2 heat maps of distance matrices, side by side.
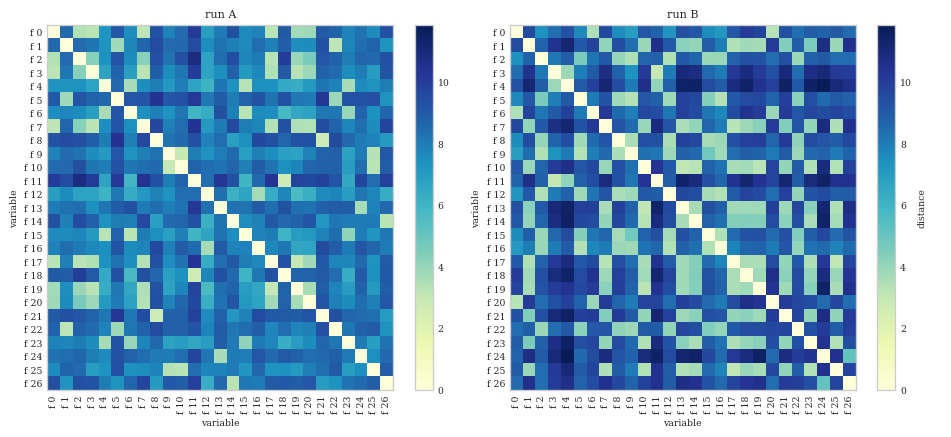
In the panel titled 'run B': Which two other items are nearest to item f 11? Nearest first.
f 3, f 4
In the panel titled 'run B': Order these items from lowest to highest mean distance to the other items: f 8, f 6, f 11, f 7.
f 7, f 8, f 6, f 11
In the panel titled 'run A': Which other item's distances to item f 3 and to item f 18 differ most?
f 11
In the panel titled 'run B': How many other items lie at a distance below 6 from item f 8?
7
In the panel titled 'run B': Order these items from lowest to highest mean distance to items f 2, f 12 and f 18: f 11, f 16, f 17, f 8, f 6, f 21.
f 16, f 8, f 17, f 21, f 6, f 11
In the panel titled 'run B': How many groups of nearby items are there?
5
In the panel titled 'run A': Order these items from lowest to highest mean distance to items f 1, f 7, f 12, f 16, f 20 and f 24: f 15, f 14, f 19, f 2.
f 19, f 2, f 15, f 14
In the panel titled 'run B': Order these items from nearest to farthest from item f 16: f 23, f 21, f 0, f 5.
f 5, f 0, f 23, f 21
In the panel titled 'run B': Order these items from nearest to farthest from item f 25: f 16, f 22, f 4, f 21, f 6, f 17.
f 17, f 21, f 16, f 22, f 6, f 4
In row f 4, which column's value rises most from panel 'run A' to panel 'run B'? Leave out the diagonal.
f 23
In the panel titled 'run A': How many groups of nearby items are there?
9
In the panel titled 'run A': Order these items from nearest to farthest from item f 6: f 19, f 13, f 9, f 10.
f 19, f 9, f 10, f 13
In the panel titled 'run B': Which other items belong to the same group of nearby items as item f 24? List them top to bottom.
f 26
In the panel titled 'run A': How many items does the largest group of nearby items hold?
7
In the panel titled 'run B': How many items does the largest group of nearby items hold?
11
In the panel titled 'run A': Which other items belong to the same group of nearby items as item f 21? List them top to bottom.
f 8
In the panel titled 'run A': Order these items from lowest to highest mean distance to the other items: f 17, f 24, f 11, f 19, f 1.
f 19, f 17, f 1, f 24, f 11
